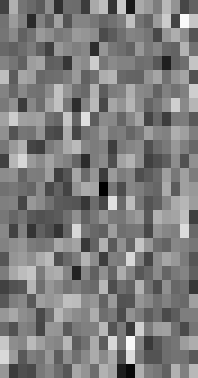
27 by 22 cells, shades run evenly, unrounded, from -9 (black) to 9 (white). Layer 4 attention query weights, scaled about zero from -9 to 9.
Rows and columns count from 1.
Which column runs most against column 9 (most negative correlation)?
4
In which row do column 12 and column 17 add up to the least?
14
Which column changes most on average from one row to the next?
15
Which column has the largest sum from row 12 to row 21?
21
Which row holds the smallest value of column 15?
27
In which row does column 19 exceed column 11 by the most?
2
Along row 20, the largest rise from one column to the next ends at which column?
10
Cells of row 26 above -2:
16
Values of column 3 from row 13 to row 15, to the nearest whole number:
-2 -1 -4
